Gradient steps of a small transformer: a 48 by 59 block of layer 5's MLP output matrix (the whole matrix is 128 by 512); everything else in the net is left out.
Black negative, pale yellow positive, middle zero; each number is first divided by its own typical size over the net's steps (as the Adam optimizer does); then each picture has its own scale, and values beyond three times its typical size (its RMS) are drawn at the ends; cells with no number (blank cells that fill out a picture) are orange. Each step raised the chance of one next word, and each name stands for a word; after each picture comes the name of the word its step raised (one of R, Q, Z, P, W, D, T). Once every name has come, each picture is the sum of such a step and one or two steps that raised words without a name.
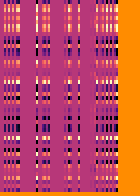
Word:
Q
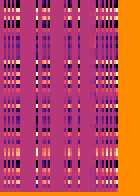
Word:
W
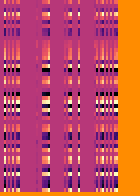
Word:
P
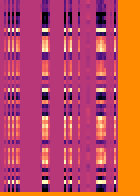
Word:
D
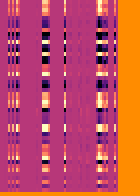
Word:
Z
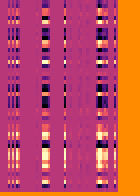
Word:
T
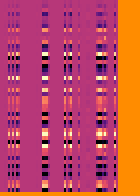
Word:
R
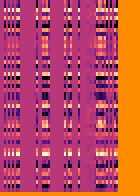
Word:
W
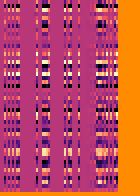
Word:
W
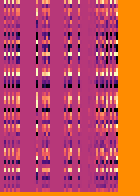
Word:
Z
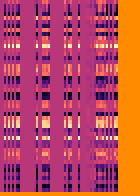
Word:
D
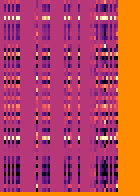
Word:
R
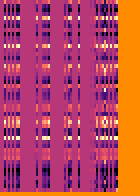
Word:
D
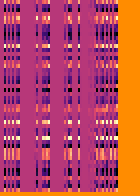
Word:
T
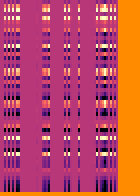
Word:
Q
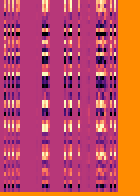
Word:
Z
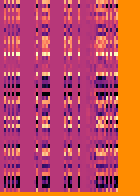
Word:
P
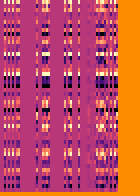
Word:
Z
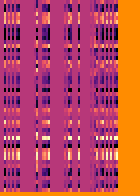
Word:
T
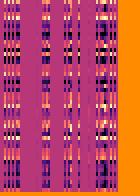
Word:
Z
